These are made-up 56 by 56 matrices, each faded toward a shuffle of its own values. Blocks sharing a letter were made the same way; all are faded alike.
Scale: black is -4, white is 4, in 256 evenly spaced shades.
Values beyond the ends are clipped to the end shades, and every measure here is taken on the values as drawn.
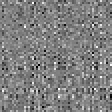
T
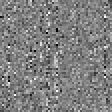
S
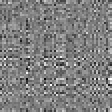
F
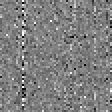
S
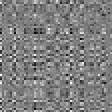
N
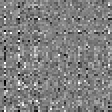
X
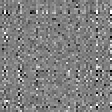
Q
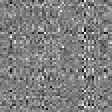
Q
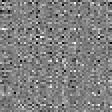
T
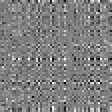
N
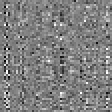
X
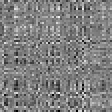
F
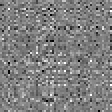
T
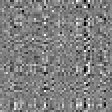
Q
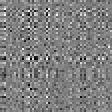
N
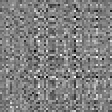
F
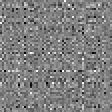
T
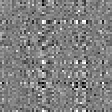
F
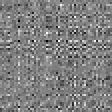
F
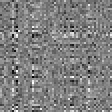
Q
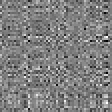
F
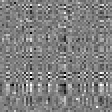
N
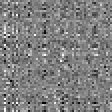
X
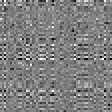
N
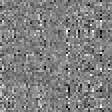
X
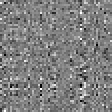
X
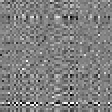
N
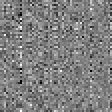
X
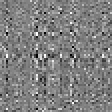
Q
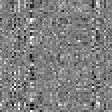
Q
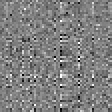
Q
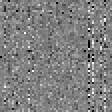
S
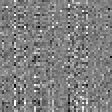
X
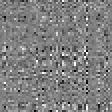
T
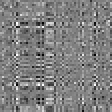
N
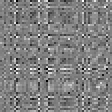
N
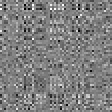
F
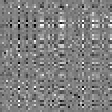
N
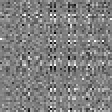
Q
